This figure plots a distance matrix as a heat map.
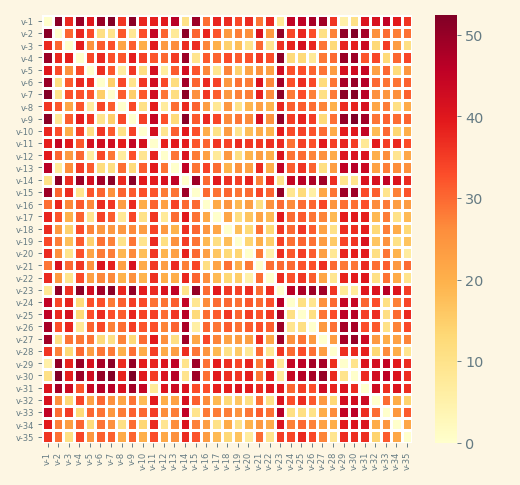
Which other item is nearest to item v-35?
v-20
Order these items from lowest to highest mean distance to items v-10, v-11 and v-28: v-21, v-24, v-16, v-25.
v-16, v-21, v-24, v-25
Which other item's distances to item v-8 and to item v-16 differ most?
v-5
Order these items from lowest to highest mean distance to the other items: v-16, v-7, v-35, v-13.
v-35, v-16, v-13, v-7
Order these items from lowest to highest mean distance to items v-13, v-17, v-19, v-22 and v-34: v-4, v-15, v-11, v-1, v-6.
v-6, v-15, v-4, v-11, v-1
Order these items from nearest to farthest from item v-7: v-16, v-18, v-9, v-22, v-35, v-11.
v-9, v-18, v-22, v-35, v-16, v-11
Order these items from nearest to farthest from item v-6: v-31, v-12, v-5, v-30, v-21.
v-12, v-5, v-21, v-31, v-30
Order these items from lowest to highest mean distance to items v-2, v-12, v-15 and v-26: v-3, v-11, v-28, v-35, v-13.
v-13, v-28, v-35, v-3, v-11
